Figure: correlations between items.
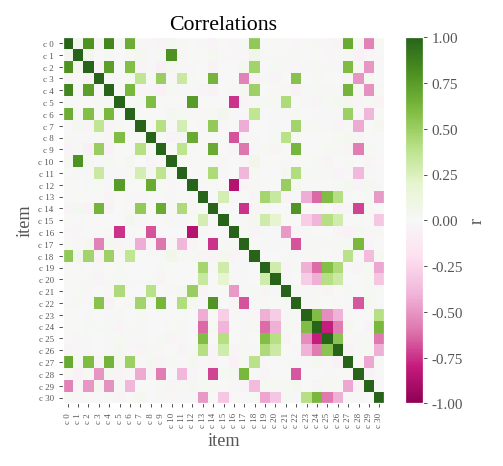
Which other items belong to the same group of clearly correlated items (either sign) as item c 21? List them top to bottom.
c 5, c 8, c 12, c 16
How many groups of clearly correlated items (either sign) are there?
5
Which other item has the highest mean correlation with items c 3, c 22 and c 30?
c 14
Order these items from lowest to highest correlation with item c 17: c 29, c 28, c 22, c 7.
c 22, c 7, c 29, c 28
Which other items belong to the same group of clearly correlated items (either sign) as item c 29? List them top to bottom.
c 0, c 2, c 4, c 6, c 18, c 27
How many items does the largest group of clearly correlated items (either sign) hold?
9
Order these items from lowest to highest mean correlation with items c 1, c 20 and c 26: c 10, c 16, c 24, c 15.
c 24, c 16, c 15, c 10
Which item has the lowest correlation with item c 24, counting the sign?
c 25
